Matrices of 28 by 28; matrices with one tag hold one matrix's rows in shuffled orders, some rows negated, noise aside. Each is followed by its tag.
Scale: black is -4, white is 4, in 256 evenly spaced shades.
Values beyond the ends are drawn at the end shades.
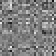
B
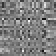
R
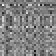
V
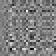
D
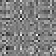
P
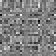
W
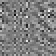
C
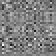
V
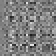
D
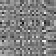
R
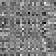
R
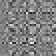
D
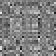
W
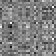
B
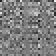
W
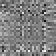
R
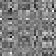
B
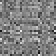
W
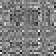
W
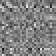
V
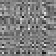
R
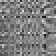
R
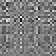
P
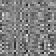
C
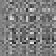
D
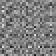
V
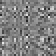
C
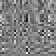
C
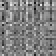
V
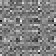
W
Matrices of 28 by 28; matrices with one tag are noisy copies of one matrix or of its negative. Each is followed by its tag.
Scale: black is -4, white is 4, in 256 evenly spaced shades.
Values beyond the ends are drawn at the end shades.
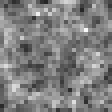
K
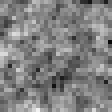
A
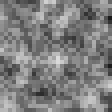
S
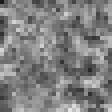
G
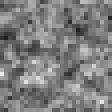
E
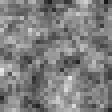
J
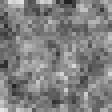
K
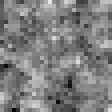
J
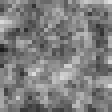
A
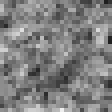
A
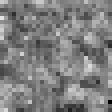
G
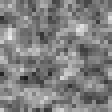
E
